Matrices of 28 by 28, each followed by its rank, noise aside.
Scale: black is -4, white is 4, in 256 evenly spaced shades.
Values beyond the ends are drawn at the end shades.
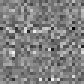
four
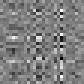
two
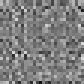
four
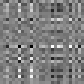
one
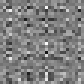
two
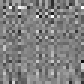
two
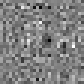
five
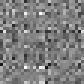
four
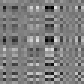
one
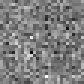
five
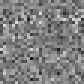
five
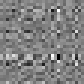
two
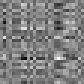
two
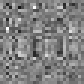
three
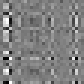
one
